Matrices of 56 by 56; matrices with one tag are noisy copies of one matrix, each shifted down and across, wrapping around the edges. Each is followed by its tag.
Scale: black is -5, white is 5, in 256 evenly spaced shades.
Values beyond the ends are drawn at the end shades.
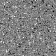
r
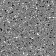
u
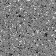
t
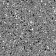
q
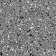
t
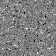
u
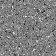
u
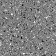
u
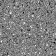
q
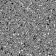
r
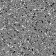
u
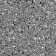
r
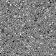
r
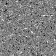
u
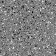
r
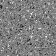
t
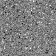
r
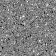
q
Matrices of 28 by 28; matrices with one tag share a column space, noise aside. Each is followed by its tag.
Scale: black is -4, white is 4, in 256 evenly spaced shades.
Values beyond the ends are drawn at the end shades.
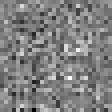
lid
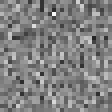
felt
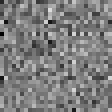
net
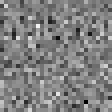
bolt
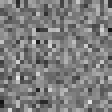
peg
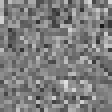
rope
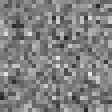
bolt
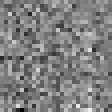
lid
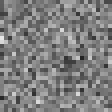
felt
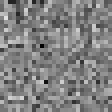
rope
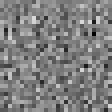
bolt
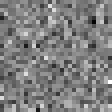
bolt
